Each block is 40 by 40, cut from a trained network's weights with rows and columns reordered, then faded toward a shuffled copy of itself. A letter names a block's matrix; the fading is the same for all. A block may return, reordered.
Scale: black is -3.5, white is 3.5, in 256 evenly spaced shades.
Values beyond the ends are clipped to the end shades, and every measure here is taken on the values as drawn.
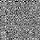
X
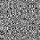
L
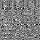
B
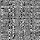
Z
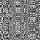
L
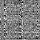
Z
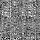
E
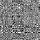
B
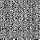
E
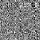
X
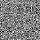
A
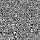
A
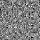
A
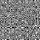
A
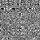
B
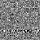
A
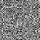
L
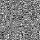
X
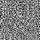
L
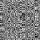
L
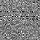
B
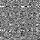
B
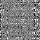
Z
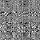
E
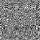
A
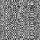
L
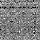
Z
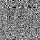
A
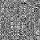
X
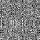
X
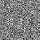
L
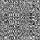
L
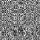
L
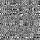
B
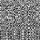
L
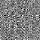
B
